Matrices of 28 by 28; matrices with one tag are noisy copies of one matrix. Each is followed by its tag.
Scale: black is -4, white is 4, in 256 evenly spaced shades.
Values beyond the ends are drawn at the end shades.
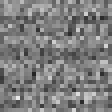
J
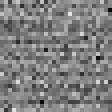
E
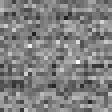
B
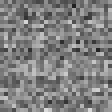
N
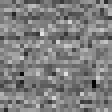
B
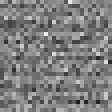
E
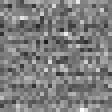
E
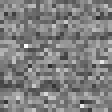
B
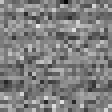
B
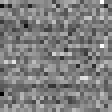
E
